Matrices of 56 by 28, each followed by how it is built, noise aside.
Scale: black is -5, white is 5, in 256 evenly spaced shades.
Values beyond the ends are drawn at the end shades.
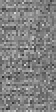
blocks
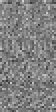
repeating columns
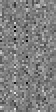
uneven columns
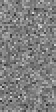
noise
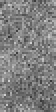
smooth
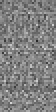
repeating columns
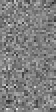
low rank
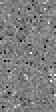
sparse
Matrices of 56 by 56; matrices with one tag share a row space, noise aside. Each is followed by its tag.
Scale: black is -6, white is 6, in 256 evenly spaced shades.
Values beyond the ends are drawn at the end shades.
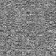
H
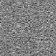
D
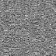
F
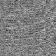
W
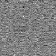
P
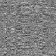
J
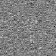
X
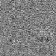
D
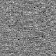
W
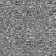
H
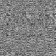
H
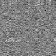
F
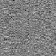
F
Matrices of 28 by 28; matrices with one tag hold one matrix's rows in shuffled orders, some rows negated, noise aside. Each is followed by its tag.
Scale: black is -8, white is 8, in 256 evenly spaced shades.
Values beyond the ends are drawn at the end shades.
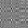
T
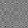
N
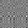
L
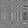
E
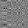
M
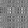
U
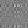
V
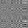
E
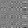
E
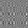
L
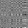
E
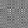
U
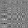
M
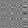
E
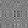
V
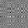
U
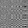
E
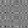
N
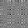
U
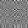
V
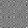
L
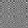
L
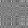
T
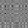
N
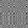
L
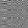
M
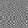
L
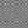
N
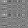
M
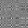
T
